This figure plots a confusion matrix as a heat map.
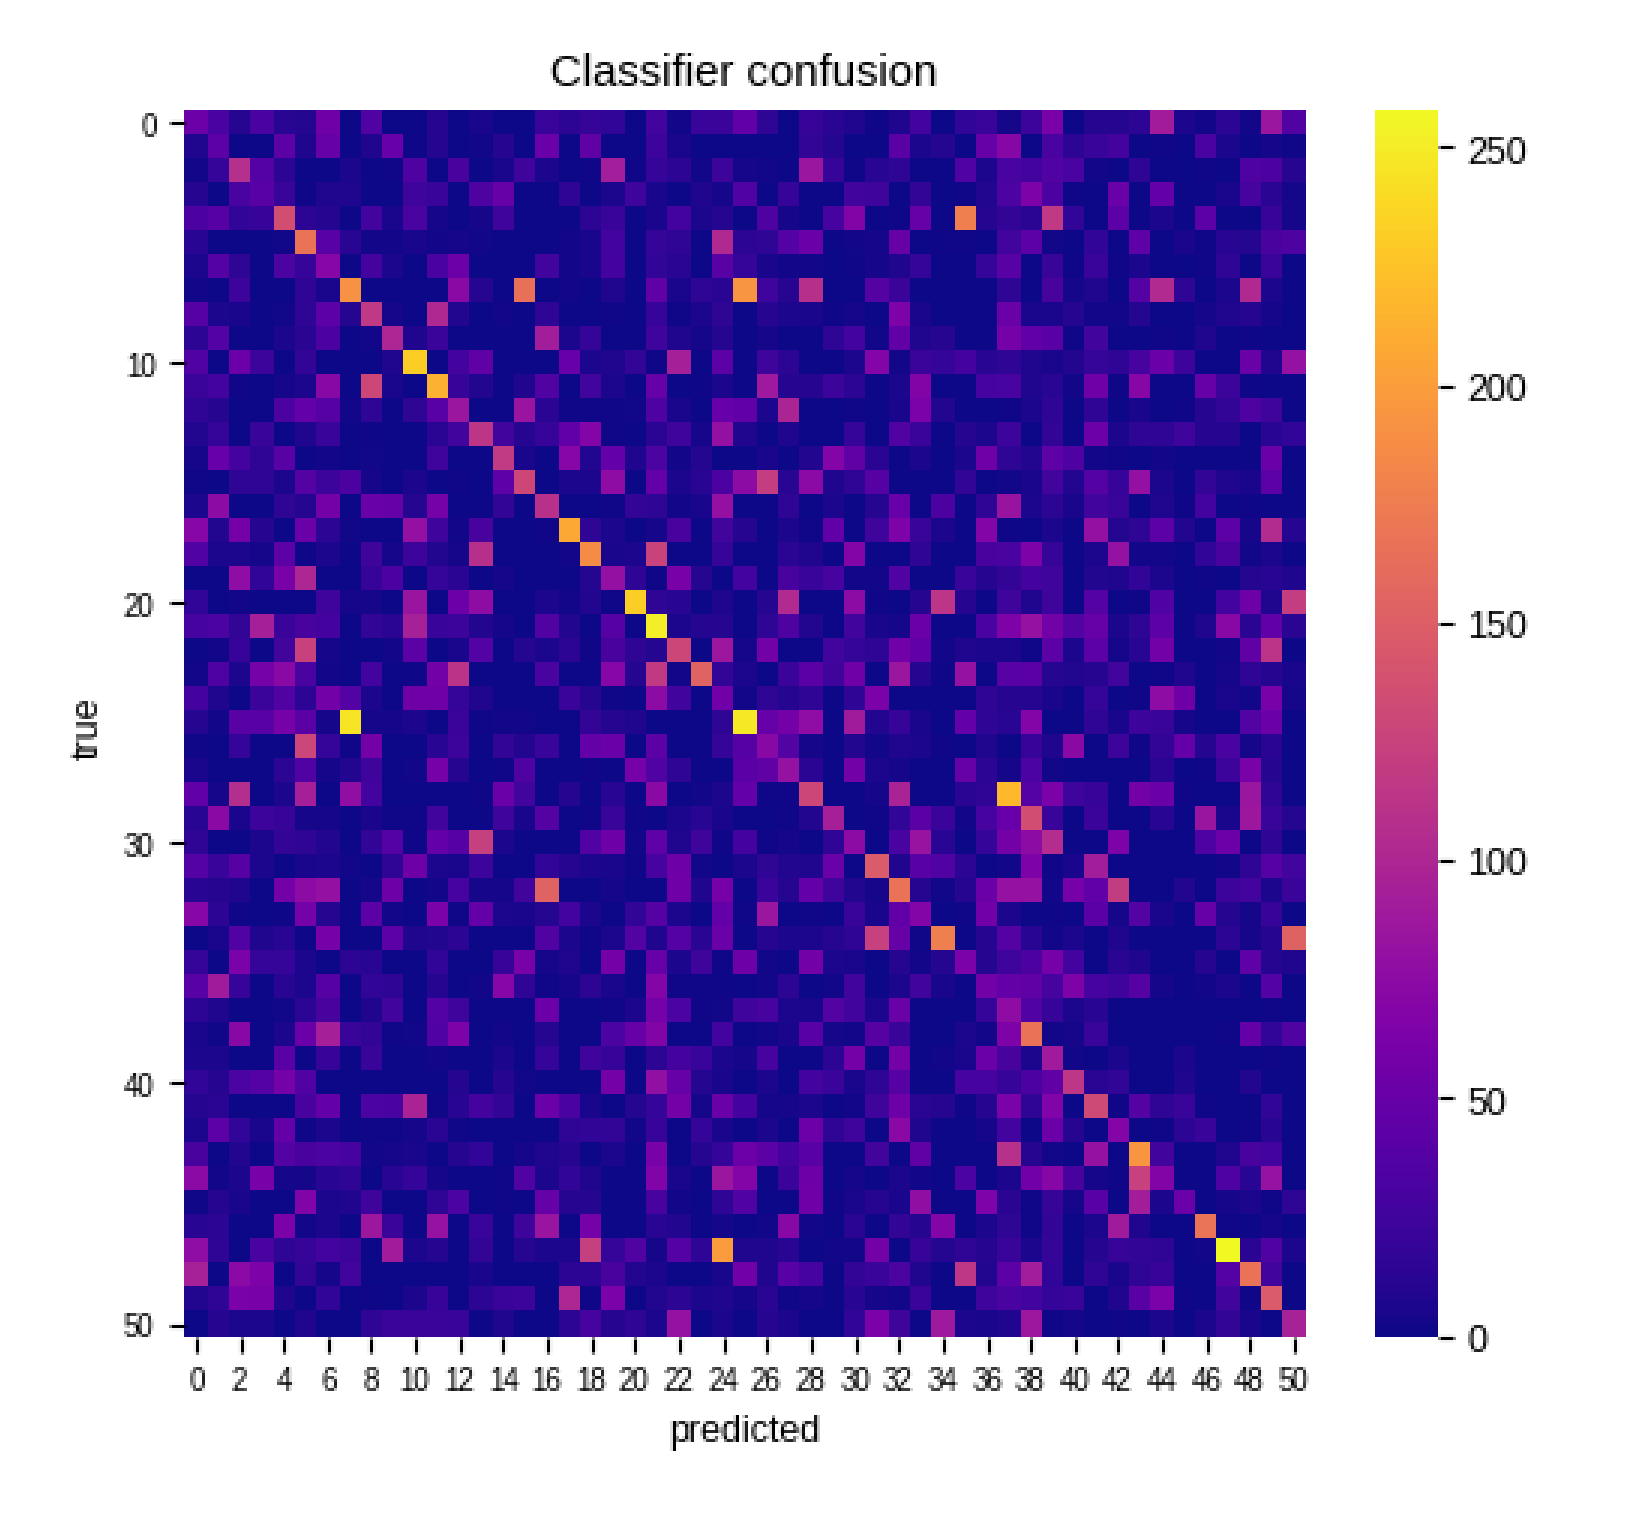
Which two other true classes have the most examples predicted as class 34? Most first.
20, 50
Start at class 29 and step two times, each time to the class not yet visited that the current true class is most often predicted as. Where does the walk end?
6
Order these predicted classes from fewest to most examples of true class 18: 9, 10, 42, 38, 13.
9, 10, 38, 42, 13
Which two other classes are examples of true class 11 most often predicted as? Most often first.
8, 26
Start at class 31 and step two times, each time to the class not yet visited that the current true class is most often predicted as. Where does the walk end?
10
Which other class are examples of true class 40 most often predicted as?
21
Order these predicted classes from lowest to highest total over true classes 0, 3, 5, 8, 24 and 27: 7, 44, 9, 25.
9, 7, 25, 44
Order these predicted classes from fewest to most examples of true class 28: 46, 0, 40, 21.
46, 40, 0, 21
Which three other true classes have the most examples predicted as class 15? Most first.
7, 12, 35
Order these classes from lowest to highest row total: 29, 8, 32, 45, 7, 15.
8, 45, 29, 15, 7, 32
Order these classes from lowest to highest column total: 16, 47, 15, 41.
15, 47, 16, 41
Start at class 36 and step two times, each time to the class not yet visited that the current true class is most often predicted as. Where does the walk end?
37
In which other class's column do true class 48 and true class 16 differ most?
35
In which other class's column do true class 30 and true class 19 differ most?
13
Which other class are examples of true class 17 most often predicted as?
49
